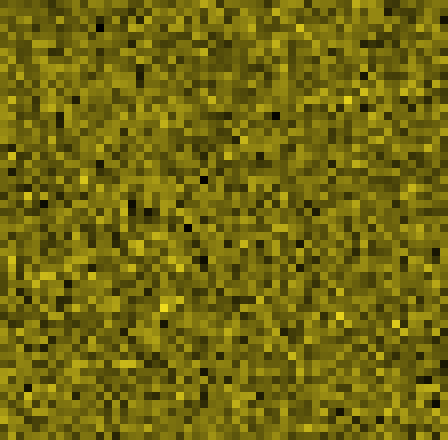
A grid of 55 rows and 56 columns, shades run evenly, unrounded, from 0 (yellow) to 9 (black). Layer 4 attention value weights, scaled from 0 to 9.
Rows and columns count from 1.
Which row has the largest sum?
22
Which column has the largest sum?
3
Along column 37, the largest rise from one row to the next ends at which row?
46
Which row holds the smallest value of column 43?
40
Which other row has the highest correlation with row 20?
37
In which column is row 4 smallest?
38
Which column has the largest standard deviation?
26
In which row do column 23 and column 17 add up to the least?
34
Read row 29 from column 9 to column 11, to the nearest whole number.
5 4 7
